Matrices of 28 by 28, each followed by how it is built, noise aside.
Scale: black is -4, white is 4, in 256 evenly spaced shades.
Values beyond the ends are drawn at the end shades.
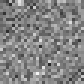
Hankel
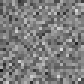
Hankel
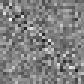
banded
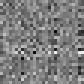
low rank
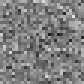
noise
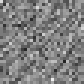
Hankel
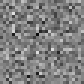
low rank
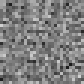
blocks
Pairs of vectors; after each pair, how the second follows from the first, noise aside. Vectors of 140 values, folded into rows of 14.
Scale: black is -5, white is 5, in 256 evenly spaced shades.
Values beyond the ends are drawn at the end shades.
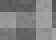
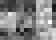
scaled up.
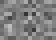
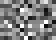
reversed, negated, scaled up.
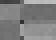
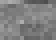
negated, shrunk.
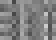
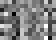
scaled up.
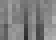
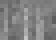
negated, shrunk.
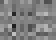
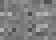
partly zeroed.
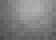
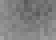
negated, shrunk.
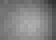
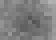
negated, shrunk.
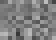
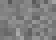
negated, shrunk.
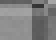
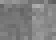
negated, shrunk.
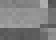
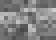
wrapped around, negated.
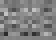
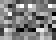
reversed, negated, scaled up.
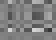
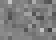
partly zeroed.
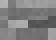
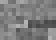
partly zeroed.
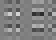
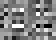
reversed, negated, scaled up.
